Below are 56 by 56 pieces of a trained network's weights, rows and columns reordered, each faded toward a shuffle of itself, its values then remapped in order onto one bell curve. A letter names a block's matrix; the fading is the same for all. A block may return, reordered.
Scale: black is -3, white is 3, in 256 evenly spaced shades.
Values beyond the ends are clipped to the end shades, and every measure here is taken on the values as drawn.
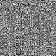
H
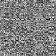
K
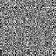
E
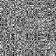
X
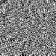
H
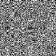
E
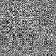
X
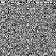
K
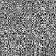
X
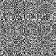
K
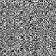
K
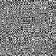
E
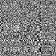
K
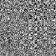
E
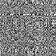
K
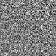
H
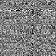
K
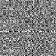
K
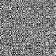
X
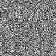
H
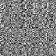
X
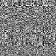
K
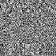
H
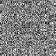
X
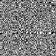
E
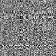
K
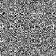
K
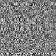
K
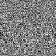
H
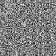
H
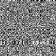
E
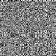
K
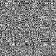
K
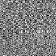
K
